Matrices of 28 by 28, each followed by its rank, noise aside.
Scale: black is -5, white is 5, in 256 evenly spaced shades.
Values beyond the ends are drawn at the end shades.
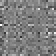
three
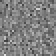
six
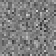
five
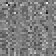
five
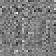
five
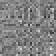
five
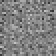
five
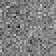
six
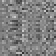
four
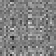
three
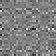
three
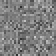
six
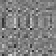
three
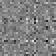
three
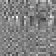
four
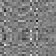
three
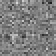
six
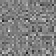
four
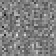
five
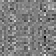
four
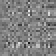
three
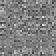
four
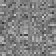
five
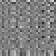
three
